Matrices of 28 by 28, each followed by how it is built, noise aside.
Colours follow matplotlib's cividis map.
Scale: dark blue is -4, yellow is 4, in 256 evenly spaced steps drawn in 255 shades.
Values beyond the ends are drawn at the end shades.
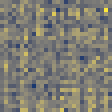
blocks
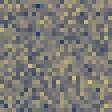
noise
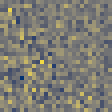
lower triangular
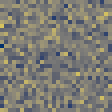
noise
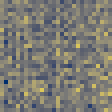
blocks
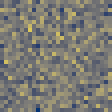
noise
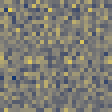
repeating columns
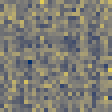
blocks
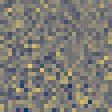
lower triangular
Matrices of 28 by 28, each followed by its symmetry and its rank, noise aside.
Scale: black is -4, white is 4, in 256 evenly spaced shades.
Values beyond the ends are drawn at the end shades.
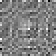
symmetric, rank three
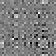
symmetric, rank three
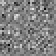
symmetric, rank four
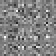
no symmetry, rank four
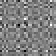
antisymmetric, rank two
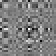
symmetric, rank two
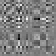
symmetric, rank two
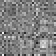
no symmetry, rank four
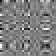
no symmetry, rank two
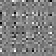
antisymmetric, rank two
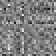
antisymmetric, rank four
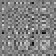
symmetric, rank two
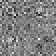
symmetric, rank four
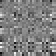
no symmetry, rank two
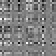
antisymmetric, rank two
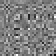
symmetric, rank four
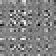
no symmetry, rank three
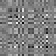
symmetric, rank two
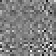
no symmetry, rank three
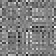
antisymmetric, rank two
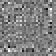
symmetric, rank three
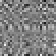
no symmetry, rank three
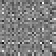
no symmetry, rank three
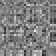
antisymmetric, rank four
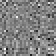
no symmetry, rank three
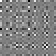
symmetric, rank two
